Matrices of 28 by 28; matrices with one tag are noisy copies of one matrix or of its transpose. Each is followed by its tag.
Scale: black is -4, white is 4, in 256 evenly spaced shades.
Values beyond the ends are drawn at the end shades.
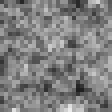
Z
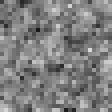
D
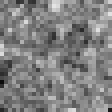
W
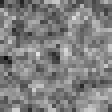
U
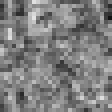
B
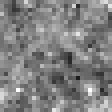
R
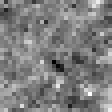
R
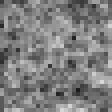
Z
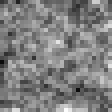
Z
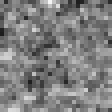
W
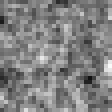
Z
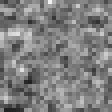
B
